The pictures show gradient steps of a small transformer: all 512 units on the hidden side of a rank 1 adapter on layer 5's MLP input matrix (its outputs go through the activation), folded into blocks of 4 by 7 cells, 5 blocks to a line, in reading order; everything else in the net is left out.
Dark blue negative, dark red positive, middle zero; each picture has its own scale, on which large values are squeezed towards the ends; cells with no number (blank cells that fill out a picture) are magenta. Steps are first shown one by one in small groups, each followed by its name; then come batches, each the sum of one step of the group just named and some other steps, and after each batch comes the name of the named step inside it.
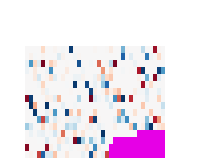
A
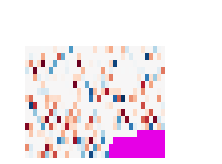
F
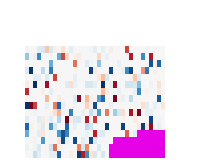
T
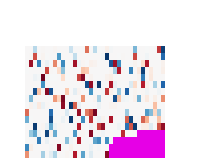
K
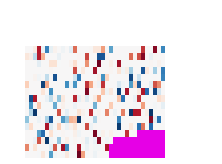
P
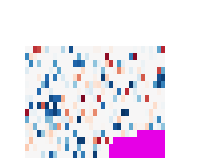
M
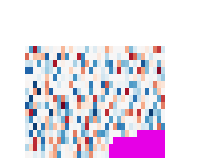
T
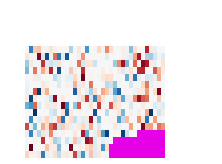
F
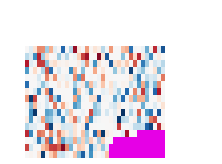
A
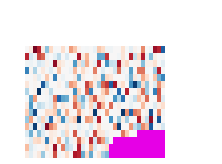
P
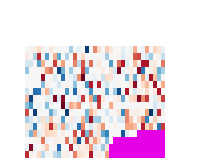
A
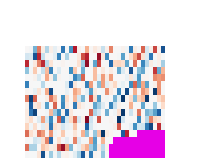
A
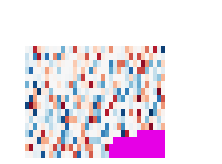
T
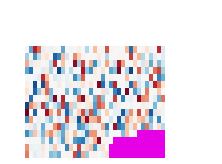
T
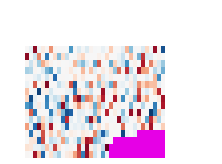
A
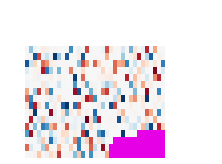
A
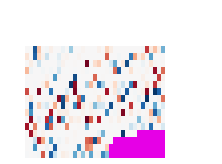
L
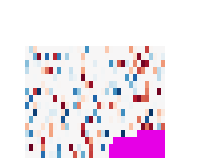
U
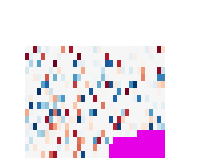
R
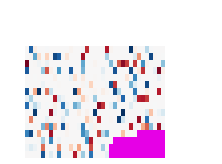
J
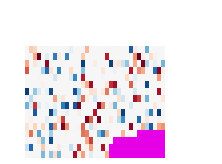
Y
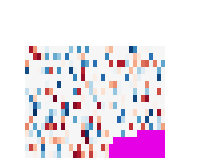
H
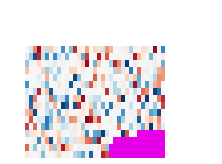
L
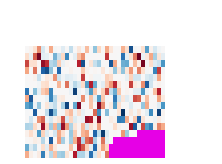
Y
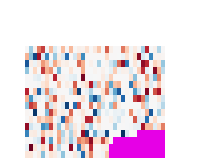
U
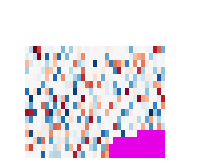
U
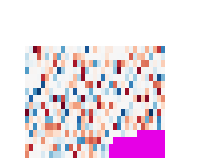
U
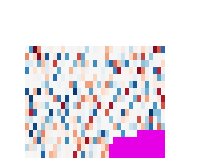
R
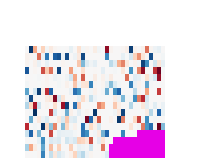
J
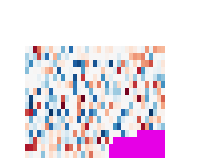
U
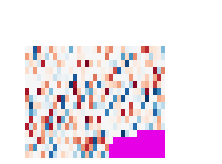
L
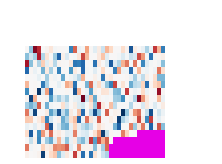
J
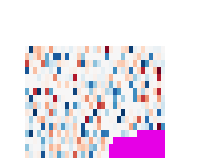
J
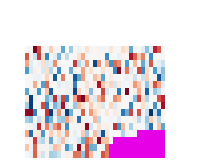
H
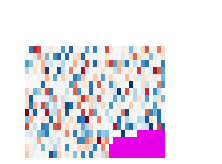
L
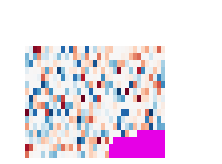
U
